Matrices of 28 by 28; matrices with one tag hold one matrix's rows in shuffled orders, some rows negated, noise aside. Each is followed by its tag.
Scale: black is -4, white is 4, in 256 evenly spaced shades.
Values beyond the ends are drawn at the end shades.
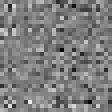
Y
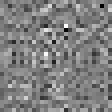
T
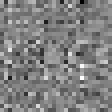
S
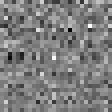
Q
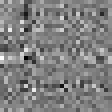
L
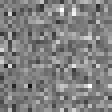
Y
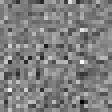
S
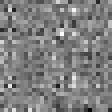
Y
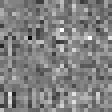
Y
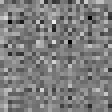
Q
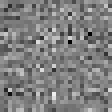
Q
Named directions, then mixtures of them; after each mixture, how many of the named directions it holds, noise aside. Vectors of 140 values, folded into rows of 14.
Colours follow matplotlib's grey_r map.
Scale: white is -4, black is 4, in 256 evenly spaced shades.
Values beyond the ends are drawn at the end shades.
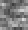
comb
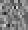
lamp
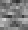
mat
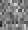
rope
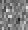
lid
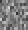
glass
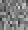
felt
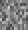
one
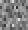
three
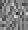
two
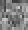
four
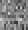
two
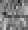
four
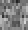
two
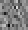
one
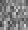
three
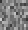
one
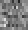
two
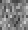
two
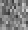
four
